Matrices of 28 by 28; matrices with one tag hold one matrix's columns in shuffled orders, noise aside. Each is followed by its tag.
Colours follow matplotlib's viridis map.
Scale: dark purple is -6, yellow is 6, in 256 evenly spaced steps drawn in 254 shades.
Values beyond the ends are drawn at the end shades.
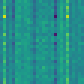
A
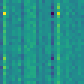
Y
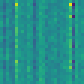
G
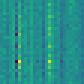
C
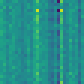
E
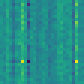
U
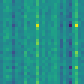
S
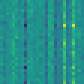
S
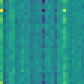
E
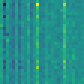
G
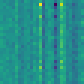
G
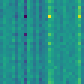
A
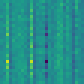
C
